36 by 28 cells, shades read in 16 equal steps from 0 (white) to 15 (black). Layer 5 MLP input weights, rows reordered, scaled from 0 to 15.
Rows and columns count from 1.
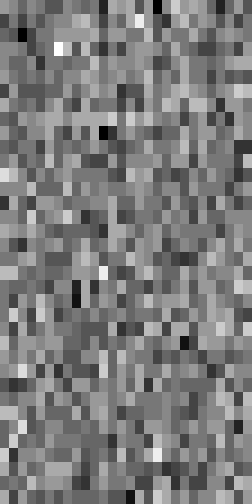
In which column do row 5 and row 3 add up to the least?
11
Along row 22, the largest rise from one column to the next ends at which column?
9
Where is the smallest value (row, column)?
4, 7
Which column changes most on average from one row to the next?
27
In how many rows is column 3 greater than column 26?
19
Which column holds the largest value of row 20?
14
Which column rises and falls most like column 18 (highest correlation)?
25
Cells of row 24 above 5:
19
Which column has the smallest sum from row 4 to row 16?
17
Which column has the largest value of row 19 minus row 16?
8
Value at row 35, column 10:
12
